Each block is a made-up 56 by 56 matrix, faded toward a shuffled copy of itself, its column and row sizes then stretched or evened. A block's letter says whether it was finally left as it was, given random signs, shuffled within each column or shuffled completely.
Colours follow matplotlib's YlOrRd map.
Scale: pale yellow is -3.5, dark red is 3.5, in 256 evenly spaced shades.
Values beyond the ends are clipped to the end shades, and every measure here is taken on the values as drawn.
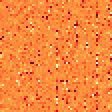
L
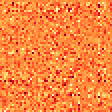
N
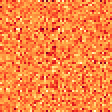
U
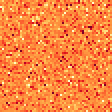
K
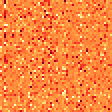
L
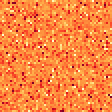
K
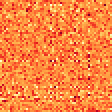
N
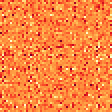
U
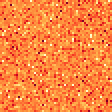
K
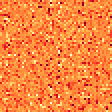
L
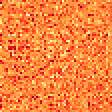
U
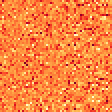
U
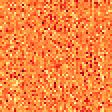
L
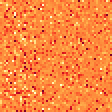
L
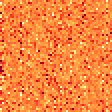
L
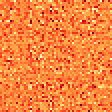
U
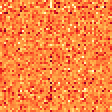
N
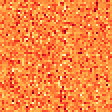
L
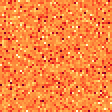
K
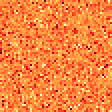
K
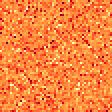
K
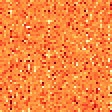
L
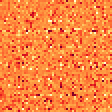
N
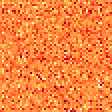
U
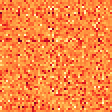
U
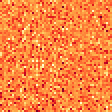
L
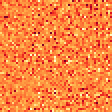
N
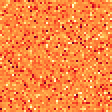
K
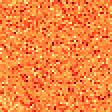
K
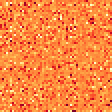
N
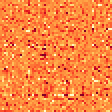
U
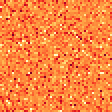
K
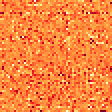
N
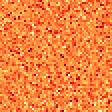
K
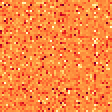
L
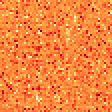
L
